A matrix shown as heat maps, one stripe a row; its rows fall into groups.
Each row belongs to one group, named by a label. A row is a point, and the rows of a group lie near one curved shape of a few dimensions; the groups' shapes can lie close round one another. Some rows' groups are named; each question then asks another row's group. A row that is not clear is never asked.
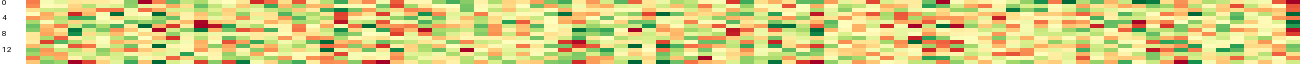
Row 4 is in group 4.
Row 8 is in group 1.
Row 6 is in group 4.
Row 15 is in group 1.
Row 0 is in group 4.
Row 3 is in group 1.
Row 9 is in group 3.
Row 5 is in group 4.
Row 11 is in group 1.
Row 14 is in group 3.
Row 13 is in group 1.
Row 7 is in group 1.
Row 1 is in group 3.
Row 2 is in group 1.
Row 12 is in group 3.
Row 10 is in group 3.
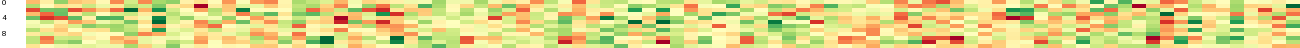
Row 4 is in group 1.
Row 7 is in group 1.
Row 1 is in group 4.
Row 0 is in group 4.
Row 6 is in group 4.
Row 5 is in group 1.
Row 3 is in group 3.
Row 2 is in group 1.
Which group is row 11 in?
4
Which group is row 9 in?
3
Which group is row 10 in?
3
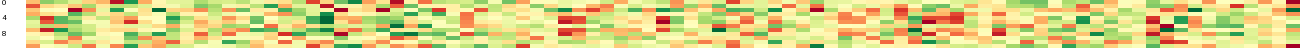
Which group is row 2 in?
1
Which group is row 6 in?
3
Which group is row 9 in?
4
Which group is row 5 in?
3
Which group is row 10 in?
3
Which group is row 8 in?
4
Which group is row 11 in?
1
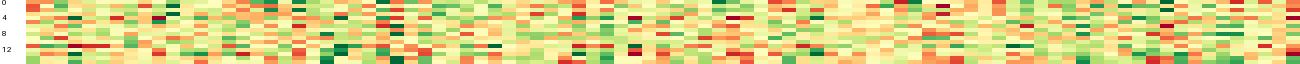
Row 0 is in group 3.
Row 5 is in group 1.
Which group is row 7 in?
1
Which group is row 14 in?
3
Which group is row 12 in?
1
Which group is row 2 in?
3
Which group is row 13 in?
1
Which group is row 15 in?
3
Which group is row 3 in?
4
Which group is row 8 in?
3
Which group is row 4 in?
1
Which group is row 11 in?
1
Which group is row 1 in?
4
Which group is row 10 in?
4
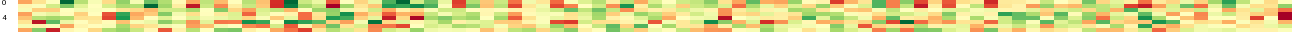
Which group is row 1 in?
4
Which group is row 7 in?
3
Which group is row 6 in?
4
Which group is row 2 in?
1
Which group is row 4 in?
1
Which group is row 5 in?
3
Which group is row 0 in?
4
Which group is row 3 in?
1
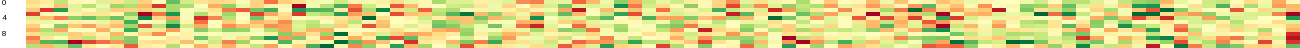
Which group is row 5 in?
4
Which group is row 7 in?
3
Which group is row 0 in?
4
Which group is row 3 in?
4
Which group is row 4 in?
4
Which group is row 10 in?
1
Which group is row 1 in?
4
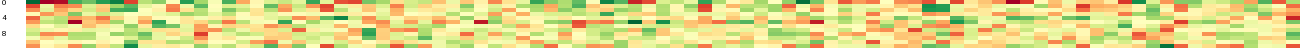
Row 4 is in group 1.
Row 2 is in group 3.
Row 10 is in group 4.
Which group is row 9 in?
4
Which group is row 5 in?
1
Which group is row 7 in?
4
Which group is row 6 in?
4
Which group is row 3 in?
1
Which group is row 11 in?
3
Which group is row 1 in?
3
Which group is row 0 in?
1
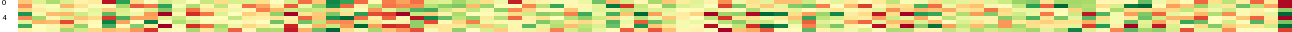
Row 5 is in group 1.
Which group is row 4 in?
1
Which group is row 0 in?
1
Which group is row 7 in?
1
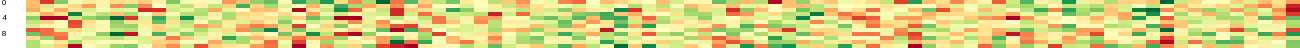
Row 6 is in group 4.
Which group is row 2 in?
4
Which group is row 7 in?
3
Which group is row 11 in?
4
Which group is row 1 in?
1
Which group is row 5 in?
1
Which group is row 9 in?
3
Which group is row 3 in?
1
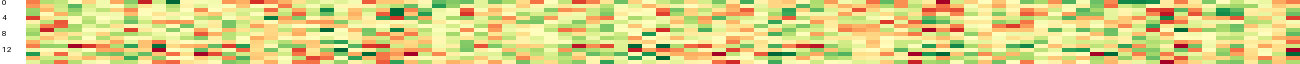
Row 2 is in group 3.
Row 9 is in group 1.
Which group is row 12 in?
1
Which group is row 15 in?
3
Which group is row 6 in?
1
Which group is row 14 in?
1
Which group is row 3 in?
3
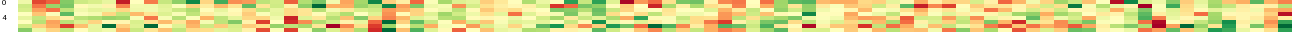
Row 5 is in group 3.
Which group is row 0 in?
1
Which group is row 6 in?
1
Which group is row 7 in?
3
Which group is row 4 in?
4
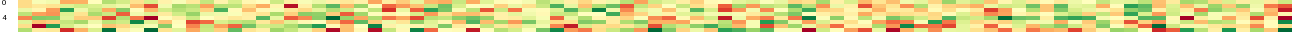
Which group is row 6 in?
3
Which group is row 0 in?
1
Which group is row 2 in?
1
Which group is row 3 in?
1
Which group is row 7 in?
1
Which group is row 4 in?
1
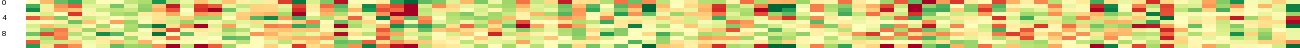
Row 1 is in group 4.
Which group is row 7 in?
3
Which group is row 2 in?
4
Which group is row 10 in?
1
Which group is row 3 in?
4
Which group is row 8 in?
1
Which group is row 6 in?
4
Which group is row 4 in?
3
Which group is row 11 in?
4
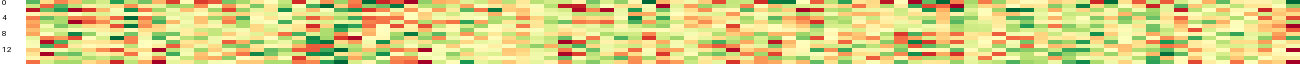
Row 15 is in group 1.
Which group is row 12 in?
1
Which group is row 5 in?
1
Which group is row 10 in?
3
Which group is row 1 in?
3
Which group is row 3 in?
1
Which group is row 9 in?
1
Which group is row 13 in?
3
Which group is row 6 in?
1
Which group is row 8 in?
4
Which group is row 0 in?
4
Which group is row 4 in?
1
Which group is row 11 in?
3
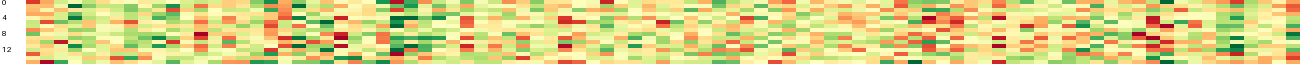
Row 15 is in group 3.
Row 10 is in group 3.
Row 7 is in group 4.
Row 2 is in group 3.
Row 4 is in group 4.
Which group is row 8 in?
4
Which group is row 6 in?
3
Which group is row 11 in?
4
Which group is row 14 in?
1
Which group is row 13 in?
3
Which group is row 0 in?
3
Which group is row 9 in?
4
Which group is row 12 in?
3
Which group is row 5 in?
3
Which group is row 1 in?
4
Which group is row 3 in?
4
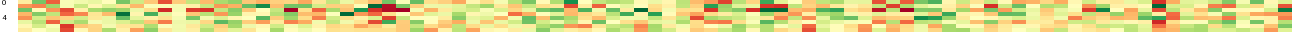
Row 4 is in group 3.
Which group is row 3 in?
1
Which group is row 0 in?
3
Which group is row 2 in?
4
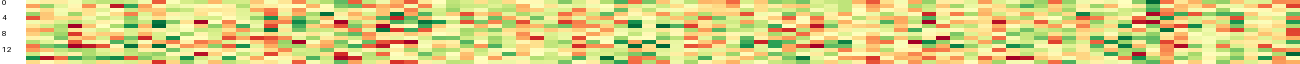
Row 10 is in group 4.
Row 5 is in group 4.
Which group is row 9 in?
4
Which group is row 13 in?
4
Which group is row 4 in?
3
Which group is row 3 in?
3
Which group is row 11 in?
1
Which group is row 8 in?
1
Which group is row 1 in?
1
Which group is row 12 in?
4
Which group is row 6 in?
1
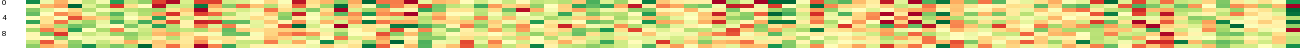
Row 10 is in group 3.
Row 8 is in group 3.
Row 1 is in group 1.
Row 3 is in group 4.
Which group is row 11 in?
4
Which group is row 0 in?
4
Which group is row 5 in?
4
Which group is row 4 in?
1
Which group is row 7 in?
1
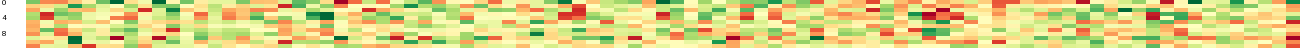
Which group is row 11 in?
1
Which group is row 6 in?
4
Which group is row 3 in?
3
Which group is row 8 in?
3
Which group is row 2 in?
4
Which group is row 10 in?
4
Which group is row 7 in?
3
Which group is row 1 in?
4
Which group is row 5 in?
3
